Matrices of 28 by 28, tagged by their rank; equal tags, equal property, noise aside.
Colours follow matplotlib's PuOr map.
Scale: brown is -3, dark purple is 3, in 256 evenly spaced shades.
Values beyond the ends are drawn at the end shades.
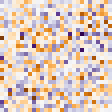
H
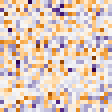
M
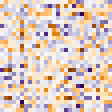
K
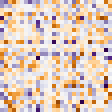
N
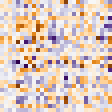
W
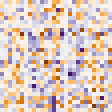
K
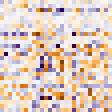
W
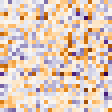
H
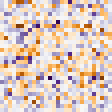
K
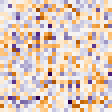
K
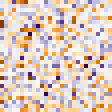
H
